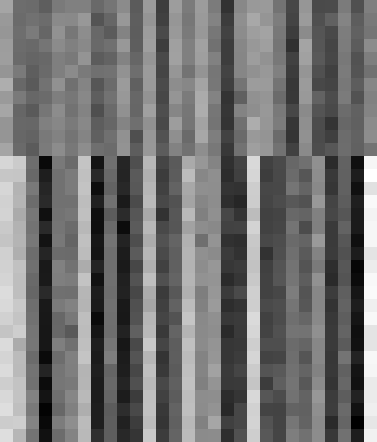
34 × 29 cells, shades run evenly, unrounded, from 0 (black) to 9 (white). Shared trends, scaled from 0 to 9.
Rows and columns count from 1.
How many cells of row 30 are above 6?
7
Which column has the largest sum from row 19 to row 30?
29
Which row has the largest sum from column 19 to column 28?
2
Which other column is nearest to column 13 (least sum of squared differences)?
26
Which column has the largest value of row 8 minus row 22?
10
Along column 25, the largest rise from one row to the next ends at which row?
13
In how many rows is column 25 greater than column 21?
22
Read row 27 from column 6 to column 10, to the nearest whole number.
4 7 1 4 1
